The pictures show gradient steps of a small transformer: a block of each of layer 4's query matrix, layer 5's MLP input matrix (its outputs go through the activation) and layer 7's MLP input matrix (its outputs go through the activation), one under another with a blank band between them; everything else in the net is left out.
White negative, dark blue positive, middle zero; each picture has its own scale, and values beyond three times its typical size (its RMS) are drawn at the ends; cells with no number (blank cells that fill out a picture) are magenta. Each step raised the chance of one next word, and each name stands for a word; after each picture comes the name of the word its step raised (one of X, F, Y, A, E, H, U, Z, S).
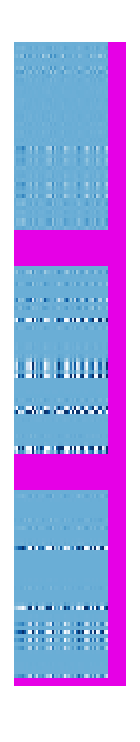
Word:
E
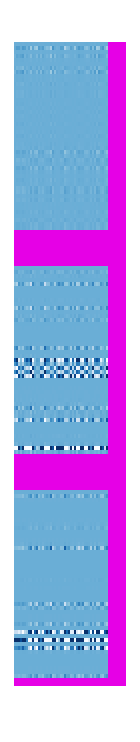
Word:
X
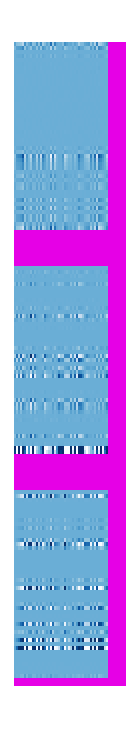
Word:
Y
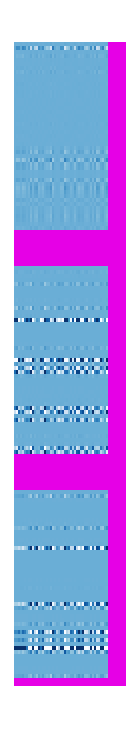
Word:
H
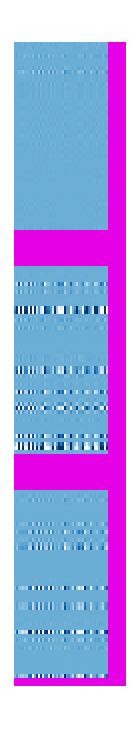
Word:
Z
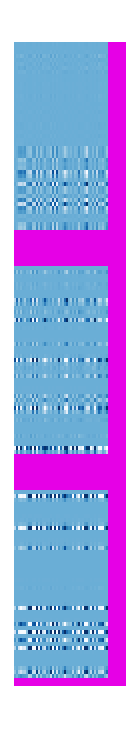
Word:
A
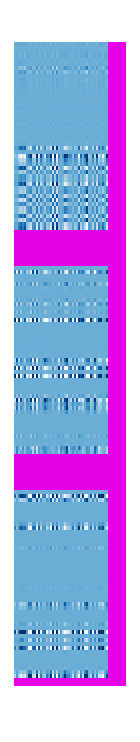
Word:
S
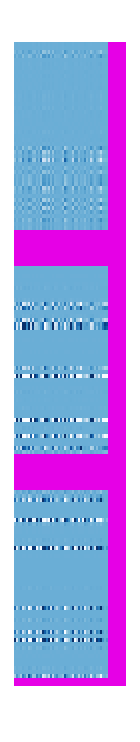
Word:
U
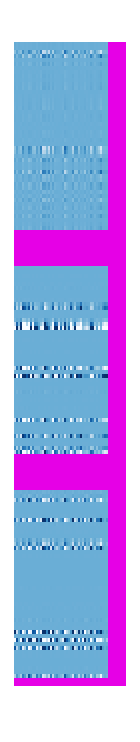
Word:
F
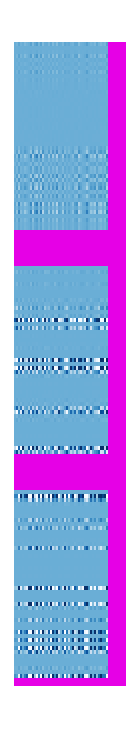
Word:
H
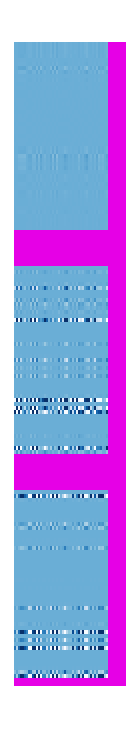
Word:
H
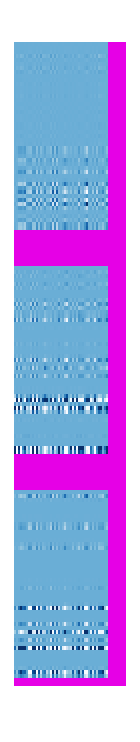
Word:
Y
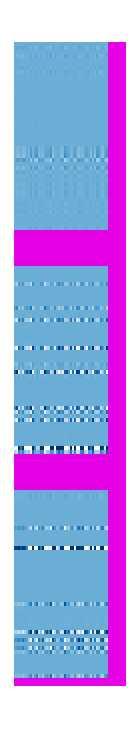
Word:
Z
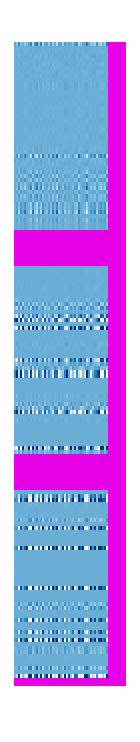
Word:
U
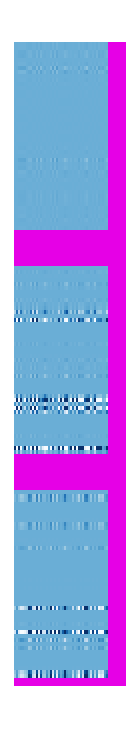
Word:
Z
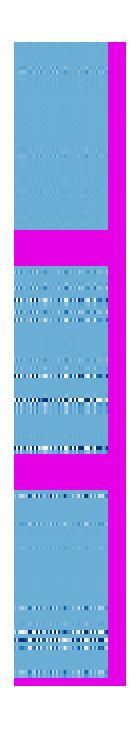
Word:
X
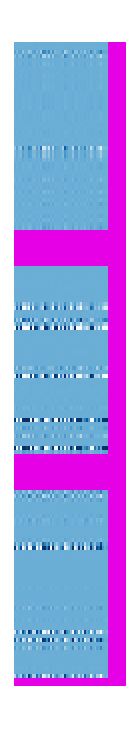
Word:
Z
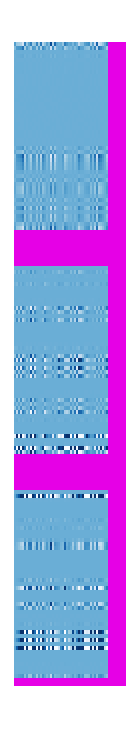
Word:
H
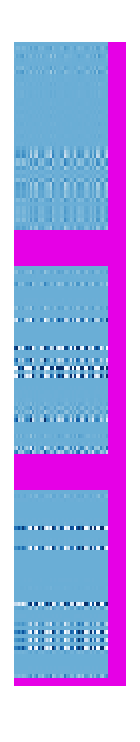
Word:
S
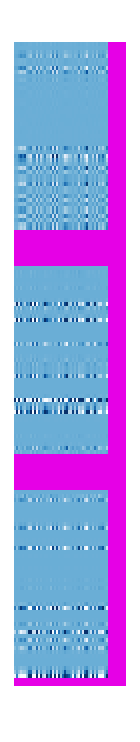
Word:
U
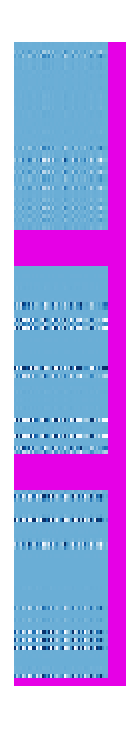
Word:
H
